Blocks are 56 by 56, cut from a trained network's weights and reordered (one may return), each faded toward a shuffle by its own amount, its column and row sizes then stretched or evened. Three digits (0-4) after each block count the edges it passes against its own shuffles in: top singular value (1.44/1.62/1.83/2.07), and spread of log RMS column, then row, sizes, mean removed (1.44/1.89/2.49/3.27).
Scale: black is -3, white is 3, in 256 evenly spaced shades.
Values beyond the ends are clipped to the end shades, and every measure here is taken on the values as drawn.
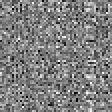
4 2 1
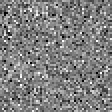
3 1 0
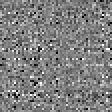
1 2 3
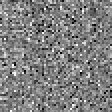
2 1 0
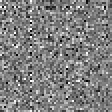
1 2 1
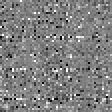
2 2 2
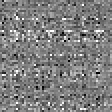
0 3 3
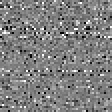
1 0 3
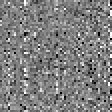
4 3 0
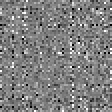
1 3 2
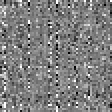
0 4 1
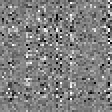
4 3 2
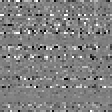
0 1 4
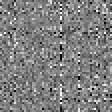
1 3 2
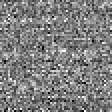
0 1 1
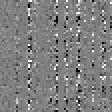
3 4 0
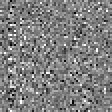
3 2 0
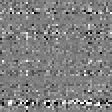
3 1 4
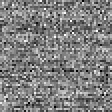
1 0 0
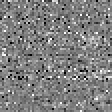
1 0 2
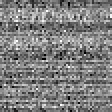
4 2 0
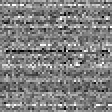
4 1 3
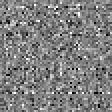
0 1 3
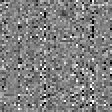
1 3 1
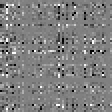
0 4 4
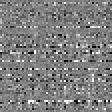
0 2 4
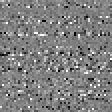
1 0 3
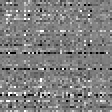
2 2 4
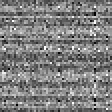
4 2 0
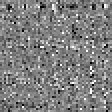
2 2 1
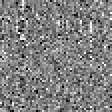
3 1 0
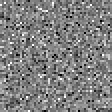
1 0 0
